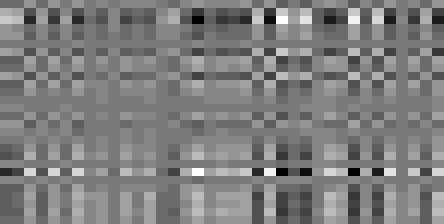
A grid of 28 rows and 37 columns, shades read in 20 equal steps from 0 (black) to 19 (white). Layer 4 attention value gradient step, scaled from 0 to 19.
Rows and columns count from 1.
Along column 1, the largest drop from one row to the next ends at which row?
22
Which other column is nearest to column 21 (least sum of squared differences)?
3
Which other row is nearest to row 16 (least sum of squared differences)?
5
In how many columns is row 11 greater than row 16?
22
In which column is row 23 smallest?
17
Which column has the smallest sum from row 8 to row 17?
24
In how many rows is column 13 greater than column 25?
18
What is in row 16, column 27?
9
